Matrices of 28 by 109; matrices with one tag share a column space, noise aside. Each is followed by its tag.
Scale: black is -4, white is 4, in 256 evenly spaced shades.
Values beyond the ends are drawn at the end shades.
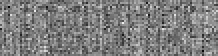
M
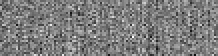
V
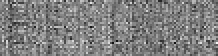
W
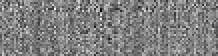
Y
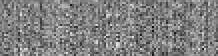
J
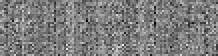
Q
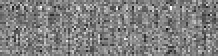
M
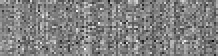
W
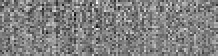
Y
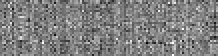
W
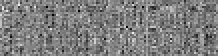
M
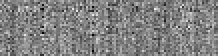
Y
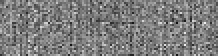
Q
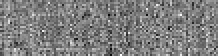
J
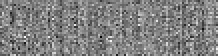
V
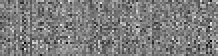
W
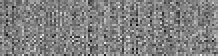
V
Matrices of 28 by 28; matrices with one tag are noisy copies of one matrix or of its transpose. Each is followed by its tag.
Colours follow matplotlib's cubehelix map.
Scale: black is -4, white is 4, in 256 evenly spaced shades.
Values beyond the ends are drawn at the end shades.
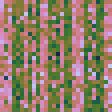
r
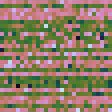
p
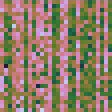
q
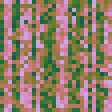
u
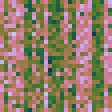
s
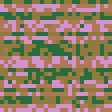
u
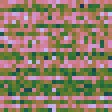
q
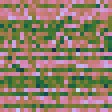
p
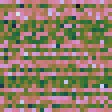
p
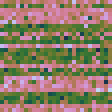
s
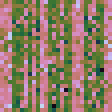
r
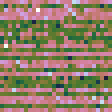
p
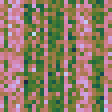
s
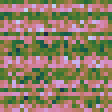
u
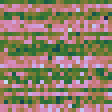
u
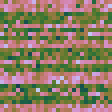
r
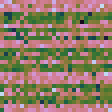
r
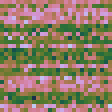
s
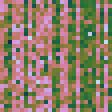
q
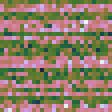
u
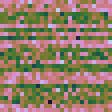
r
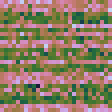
r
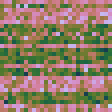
s
